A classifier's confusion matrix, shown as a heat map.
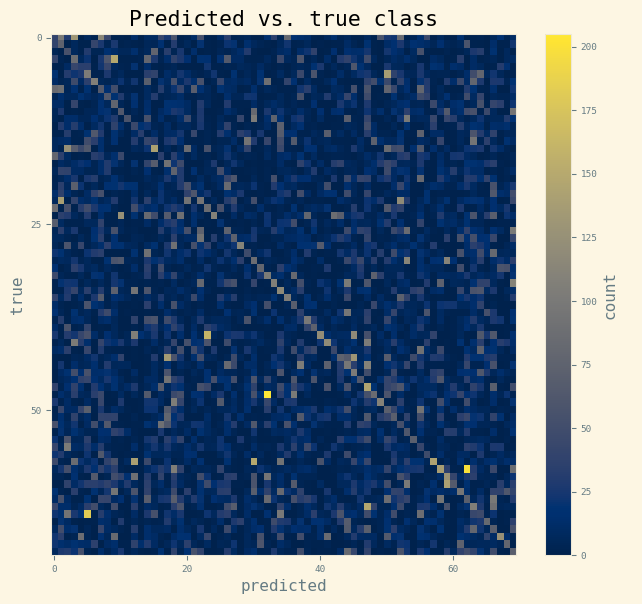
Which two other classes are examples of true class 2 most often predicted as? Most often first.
15, 55
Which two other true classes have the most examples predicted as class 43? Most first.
24, 64
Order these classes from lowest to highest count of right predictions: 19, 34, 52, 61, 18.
19, 52, 18, 61, 34
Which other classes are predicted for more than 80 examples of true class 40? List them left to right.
12, 23, 45
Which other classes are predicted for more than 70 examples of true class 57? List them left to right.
3, 12, 30, 34
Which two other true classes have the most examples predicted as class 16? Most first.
52, 47
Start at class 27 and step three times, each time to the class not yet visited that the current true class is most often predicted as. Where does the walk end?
62
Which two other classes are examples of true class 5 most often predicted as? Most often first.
50, 64
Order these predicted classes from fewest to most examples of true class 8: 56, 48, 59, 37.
48, 59, 56, 37
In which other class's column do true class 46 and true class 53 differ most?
17
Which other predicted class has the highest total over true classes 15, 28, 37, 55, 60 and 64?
2
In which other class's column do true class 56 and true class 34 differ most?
12
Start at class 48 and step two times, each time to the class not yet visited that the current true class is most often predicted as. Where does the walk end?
36
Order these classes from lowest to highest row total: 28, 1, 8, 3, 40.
1, 8, 28, 3, 40
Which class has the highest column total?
47
